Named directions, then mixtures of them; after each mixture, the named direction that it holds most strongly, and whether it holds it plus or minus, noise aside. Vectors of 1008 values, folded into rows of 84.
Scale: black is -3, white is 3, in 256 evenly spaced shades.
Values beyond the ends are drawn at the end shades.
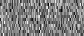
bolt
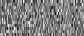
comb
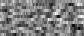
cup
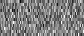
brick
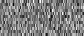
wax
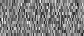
bolt, plus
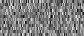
wax, plus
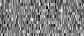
bolt, minus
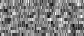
cup, plus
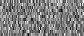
bolt, plus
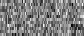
comb, plus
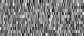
wax, minus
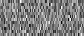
brick, minus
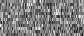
wax, plus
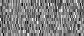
bolt, minus
